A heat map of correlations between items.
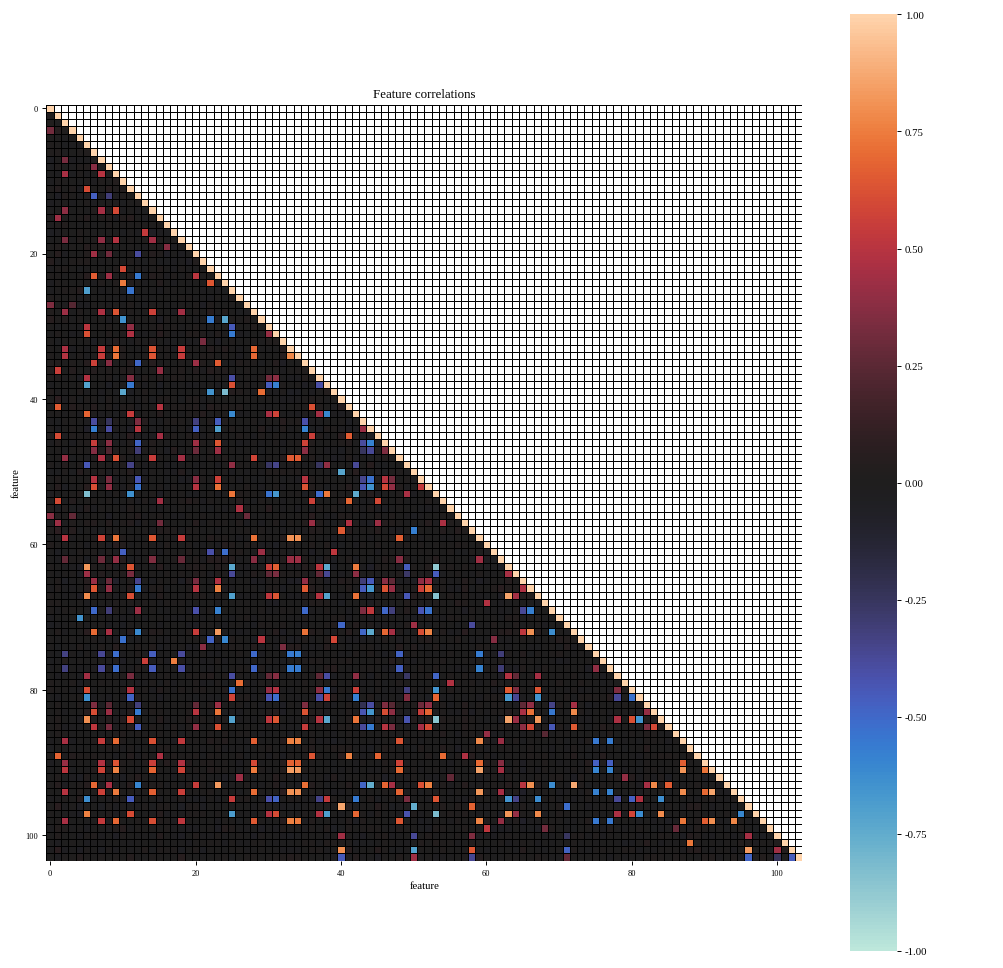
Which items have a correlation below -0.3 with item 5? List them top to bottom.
25, 38, 49, 53, 81, 95
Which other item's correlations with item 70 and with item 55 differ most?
4
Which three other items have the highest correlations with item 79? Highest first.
26, 55, 92
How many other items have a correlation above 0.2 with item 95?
5
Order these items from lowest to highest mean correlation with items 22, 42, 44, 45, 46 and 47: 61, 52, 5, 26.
61, 26, 52, 5
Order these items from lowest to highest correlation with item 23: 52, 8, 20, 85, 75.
75, 8, 20, 85, 52
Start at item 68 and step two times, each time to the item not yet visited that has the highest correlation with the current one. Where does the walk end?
99
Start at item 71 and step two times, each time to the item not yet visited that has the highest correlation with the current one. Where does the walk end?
103
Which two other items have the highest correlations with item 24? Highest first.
10, 22
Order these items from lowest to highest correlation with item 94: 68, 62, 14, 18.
68, 62, 18, 14
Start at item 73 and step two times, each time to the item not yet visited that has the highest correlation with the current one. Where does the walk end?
29
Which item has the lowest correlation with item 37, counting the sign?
53
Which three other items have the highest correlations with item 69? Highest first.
44, 12, 43
